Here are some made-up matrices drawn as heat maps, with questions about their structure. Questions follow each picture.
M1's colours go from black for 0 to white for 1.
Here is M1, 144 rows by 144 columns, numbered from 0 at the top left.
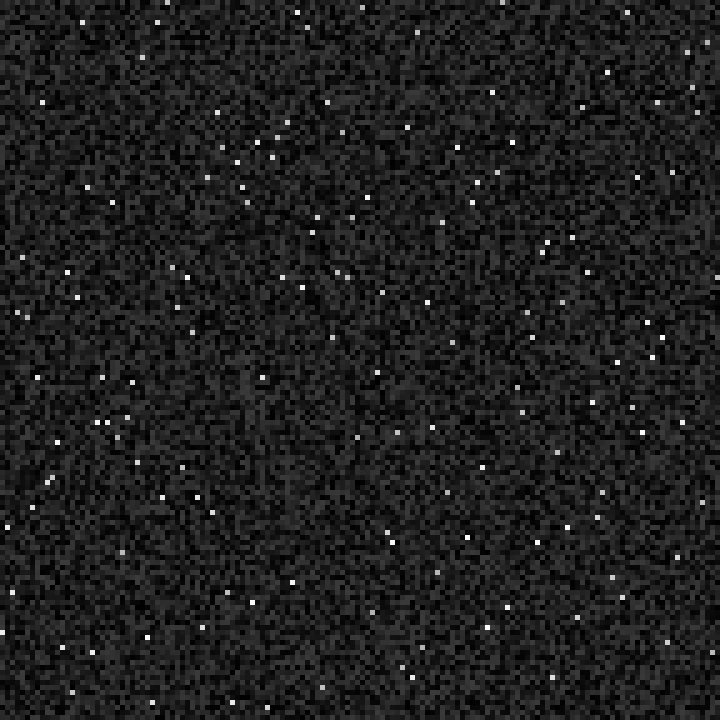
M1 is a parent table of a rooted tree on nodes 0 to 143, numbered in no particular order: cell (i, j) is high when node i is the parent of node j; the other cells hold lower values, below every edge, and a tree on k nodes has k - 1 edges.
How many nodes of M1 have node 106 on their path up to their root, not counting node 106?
4
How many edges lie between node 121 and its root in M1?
7
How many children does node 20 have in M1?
3
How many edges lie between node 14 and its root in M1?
6
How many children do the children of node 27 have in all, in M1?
4
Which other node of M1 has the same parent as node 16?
31
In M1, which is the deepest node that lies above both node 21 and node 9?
93
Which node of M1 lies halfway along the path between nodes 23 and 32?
114
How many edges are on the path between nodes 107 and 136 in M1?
9
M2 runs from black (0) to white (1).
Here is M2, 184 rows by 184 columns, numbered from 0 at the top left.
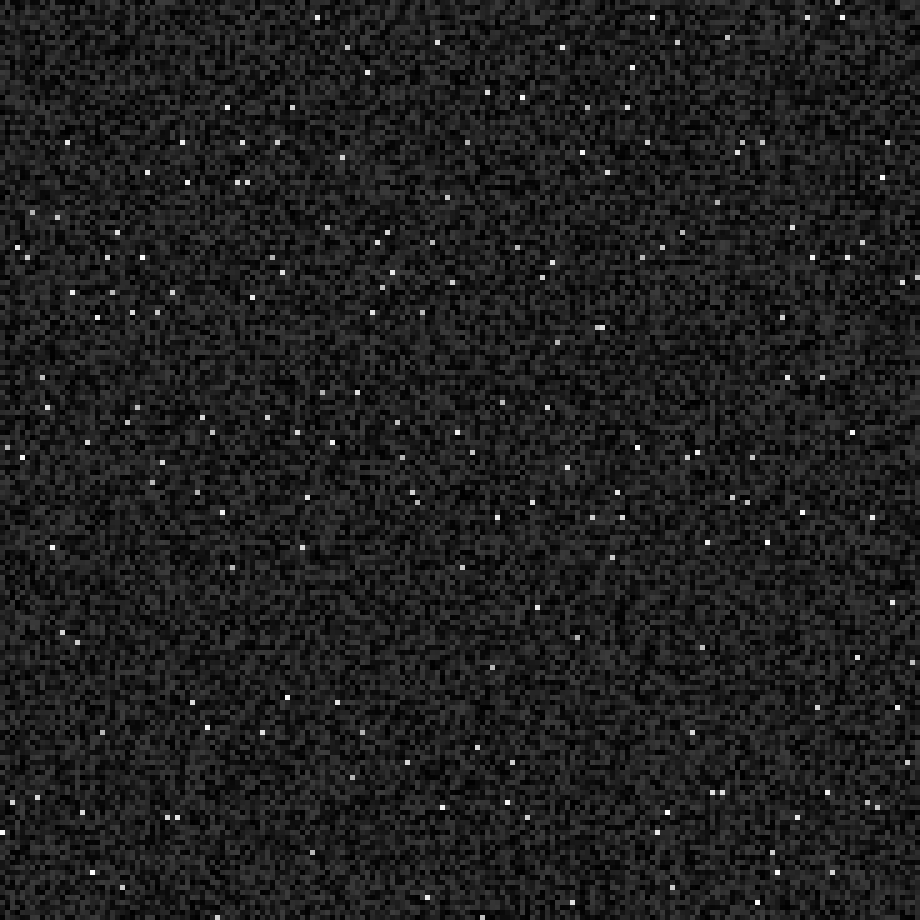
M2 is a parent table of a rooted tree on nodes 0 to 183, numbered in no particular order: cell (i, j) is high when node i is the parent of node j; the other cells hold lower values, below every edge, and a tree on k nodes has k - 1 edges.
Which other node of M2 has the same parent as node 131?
0
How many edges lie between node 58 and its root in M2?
2
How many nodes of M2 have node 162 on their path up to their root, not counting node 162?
10
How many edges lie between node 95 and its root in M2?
8
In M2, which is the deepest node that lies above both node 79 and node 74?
62
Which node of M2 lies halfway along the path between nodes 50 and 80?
86
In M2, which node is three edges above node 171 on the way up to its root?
174
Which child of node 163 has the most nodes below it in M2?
159
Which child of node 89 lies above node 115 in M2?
127
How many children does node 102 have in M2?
2
